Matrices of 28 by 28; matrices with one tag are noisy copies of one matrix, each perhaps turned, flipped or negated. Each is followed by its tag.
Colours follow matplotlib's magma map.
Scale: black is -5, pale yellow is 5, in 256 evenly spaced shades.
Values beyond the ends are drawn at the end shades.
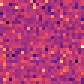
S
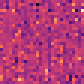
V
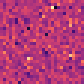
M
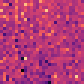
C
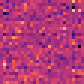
V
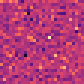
M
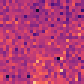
C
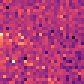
C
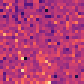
C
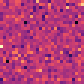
S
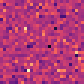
M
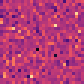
M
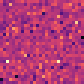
S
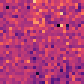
C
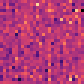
V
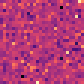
S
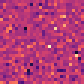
M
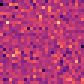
S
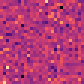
S
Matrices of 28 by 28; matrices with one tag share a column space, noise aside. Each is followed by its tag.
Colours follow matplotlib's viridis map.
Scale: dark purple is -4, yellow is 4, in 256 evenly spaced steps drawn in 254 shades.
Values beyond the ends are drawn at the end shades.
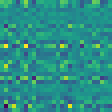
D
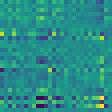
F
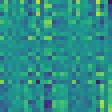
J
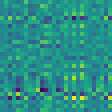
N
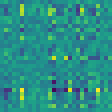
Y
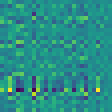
N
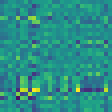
N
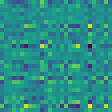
D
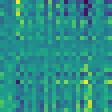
J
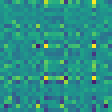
D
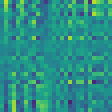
J
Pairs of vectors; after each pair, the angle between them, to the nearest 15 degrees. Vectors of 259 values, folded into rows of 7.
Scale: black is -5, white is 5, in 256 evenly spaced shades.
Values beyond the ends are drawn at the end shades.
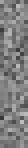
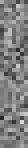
15 degrees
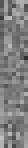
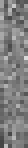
150 degrees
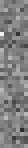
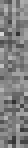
45 degrees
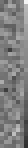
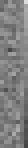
15 degrees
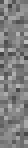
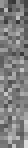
60 degrees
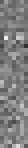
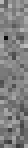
150 degrees
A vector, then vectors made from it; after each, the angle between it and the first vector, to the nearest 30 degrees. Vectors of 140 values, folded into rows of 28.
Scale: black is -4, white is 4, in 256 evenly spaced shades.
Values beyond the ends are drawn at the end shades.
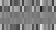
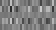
120 degrees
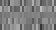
150 degrees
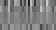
120 degrees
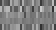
150 degrees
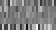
120 degrees
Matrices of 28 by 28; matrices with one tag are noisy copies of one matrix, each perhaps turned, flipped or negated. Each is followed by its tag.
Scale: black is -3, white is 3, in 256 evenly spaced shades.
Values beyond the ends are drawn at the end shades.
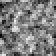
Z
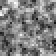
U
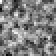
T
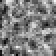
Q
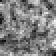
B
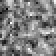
Q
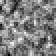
T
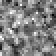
T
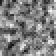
Q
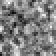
T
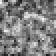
Z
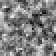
T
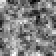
B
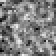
Z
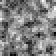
U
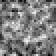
Z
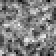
Z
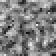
Q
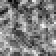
U
